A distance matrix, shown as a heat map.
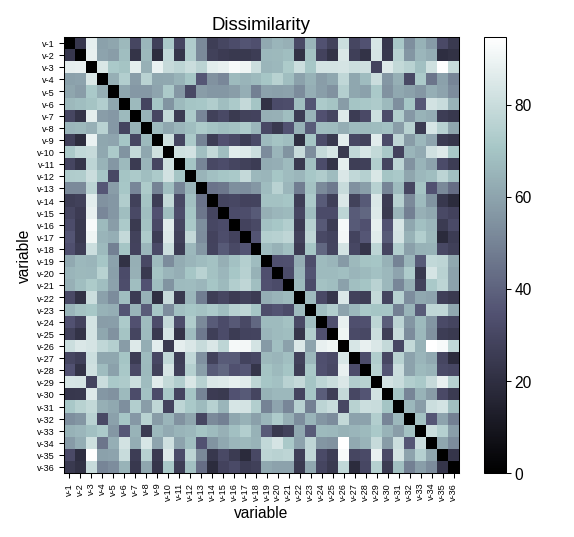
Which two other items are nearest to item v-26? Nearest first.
v-10, v-31
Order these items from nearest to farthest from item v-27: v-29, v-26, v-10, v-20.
v-20, v-29, v-10, v-26
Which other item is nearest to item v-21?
v-33
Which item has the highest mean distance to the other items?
v-3
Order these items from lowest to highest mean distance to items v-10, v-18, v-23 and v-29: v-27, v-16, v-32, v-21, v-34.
v-21, v-27, v-32, v-16, v-34
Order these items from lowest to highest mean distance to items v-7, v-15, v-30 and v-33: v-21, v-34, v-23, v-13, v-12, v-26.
v-13, v-21, v-23, v-34, v-12, v-26
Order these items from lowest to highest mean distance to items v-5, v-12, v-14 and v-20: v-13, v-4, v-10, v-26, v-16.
v-16, v-13, v-4, v-10, v-26
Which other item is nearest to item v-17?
v-35
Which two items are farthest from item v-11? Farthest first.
v-26, v-10
